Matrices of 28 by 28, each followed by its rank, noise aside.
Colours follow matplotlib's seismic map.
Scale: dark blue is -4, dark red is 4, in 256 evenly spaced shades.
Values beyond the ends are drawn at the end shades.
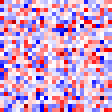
seven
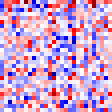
eight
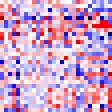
four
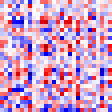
four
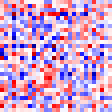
four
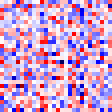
six
